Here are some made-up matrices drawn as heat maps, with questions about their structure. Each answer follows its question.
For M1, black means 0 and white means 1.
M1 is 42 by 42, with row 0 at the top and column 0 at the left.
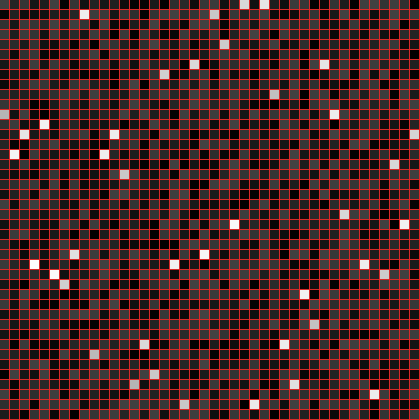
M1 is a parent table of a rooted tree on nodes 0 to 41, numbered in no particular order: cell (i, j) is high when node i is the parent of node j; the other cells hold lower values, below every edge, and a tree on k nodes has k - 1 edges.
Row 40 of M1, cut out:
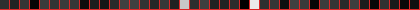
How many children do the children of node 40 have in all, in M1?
2
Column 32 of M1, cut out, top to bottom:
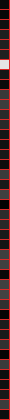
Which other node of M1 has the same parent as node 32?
19
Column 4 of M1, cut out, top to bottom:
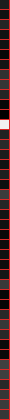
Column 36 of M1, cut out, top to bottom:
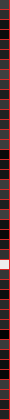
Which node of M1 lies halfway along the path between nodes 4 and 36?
17
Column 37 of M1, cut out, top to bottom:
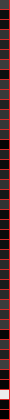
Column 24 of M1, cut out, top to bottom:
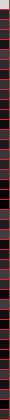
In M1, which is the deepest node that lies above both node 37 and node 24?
0
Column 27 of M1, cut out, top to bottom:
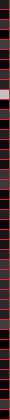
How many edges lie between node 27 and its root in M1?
2
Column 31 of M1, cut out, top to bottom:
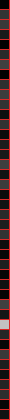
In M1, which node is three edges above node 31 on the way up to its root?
28
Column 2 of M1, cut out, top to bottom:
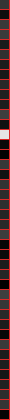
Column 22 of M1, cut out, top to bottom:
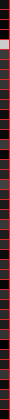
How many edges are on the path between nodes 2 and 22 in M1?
8
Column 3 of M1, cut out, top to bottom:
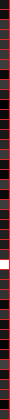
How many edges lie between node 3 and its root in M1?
8
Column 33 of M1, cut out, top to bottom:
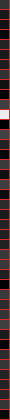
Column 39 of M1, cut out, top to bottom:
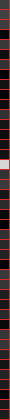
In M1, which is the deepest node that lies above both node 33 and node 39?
11
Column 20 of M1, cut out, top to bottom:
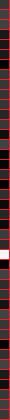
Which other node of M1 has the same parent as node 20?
7
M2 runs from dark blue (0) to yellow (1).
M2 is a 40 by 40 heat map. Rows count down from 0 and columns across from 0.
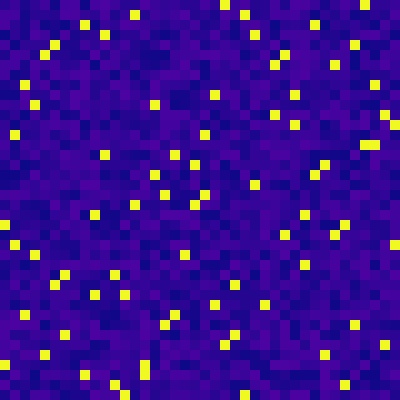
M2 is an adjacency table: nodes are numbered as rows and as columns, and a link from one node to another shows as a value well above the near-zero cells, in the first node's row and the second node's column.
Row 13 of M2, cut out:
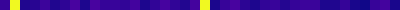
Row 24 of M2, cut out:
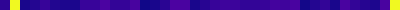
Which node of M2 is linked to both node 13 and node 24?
node 1
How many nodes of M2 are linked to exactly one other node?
2
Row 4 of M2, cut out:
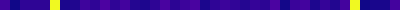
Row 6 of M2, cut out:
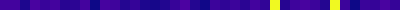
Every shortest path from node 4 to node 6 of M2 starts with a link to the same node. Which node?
node 5
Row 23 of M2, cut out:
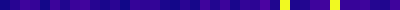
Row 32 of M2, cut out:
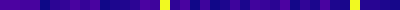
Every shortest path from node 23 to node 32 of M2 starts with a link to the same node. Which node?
node 28
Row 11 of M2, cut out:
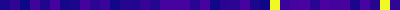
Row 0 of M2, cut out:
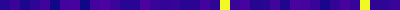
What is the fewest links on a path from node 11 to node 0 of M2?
4
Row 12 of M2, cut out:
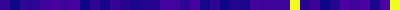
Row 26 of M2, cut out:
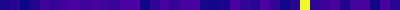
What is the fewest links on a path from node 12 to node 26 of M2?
5
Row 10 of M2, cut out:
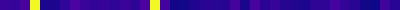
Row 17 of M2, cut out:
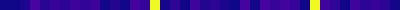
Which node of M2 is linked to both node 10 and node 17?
node 15
